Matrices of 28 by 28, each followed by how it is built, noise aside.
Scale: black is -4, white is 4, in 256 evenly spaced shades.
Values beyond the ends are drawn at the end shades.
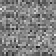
blocks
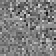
upper triangular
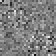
block diagonal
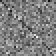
diagonal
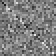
diagonal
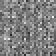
blocks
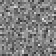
noise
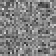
blocks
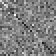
diagonal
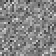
Hankel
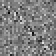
banded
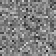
noise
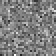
noise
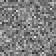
noise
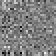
low rank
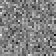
noise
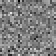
low rank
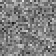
noise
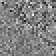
upper triangular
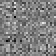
low rank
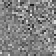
upper triangular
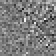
upper triangular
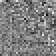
upper triangular
